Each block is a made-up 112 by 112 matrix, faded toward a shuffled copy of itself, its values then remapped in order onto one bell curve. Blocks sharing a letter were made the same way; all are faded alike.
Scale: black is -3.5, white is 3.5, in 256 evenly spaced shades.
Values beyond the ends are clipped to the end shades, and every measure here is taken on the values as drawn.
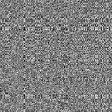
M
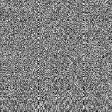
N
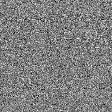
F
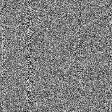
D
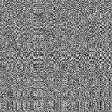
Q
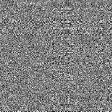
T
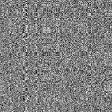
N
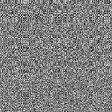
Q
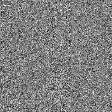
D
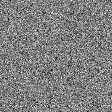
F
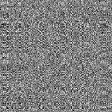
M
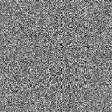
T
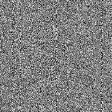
D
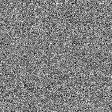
F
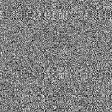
T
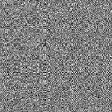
M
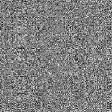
T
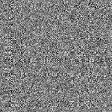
T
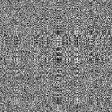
M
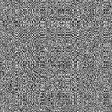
Q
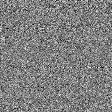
F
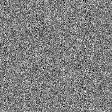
D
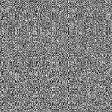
M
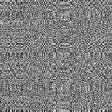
Q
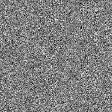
D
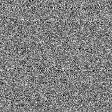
F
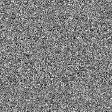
F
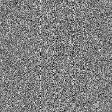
D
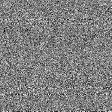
F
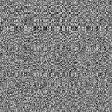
Q
